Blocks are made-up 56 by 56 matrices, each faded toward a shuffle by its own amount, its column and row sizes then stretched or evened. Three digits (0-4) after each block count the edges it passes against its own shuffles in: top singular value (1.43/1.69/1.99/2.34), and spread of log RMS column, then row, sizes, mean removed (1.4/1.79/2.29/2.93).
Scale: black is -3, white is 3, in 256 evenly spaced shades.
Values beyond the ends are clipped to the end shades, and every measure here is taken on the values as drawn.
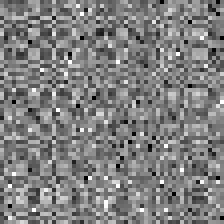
4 0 0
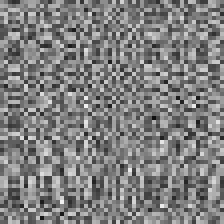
4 1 1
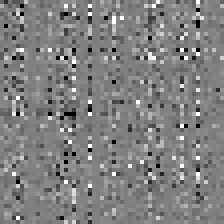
1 4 2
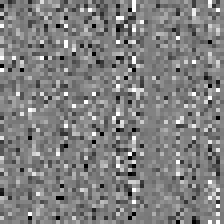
0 4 0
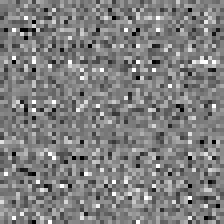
0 2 3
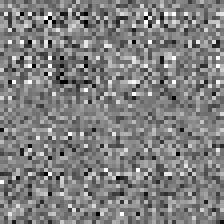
3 1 3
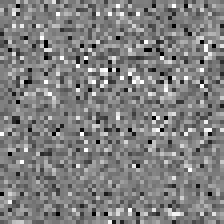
0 1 3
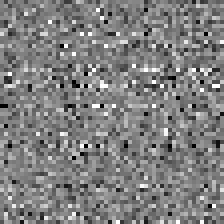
0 1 3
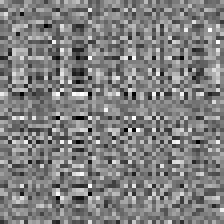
4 2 4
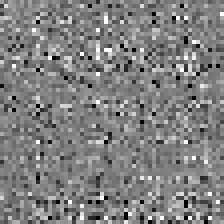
2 2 3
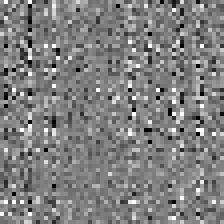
1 4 2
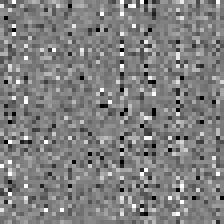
2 3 1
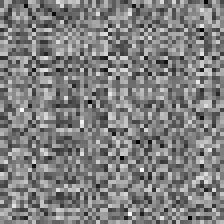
4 2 1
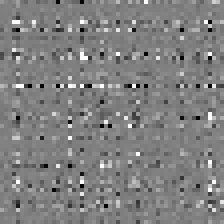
2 3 4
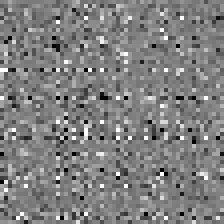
2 3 3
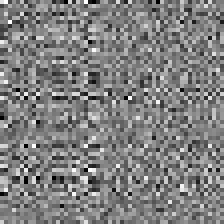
4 2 3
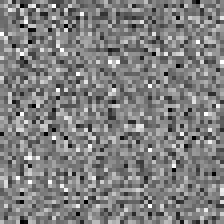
2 0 0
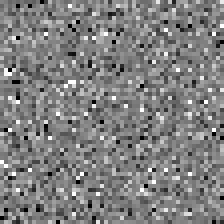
0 1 0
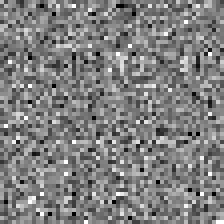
1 0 1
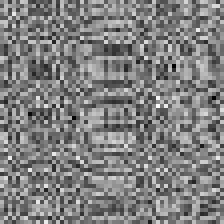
4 0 0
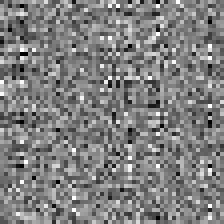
3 3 0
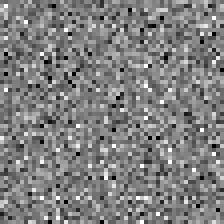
0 1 0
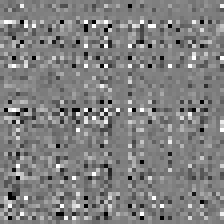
2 4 4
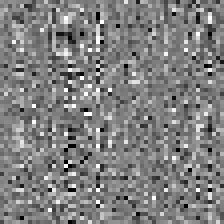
3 3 0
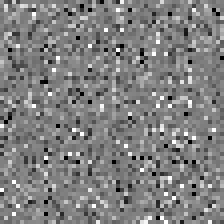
0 1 0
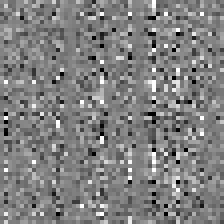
2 4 2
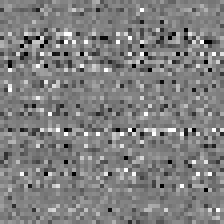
1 0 4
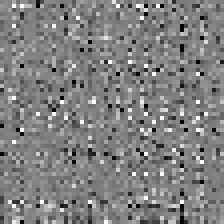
1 3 2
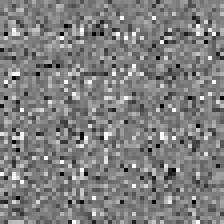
1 1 2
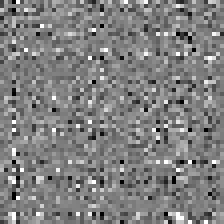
2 3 3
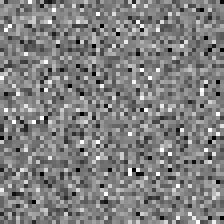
0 0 0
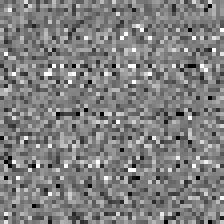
0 0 3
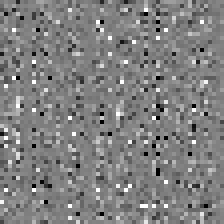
0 4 1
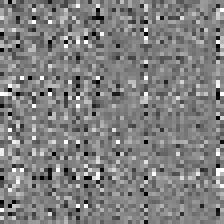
1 4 2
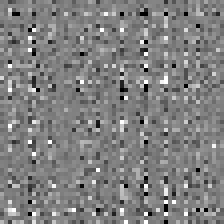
2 4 3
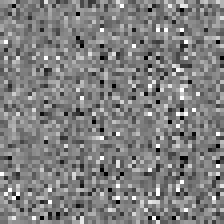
0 3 1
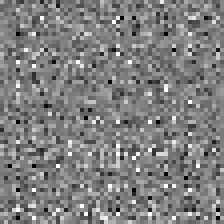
1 2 2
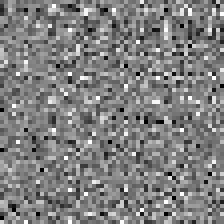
3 2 1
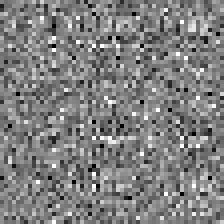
3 1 0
